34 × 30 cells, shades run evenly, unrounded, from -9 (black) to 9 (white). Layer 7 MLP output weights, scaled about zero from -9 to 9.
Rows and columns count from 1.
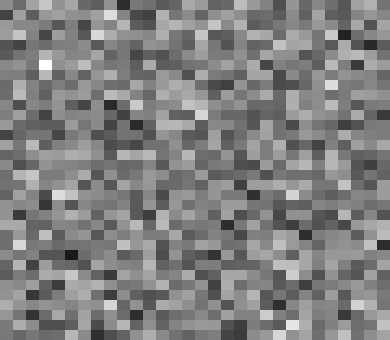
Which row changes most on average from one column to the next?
4
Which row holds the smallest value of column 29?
5
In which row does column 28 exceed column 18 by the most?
31
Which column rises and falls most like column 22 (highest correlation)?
12
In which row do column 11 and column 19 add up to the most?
11
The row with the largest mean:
10
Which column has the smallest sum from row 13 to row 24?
19
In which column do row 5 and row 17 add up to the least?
29
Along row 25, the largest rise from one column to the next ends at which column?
2
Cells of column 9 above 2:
5
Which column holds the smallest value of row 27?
3
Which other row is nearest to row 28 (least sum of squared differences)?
16
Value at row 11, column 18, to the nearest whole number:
0
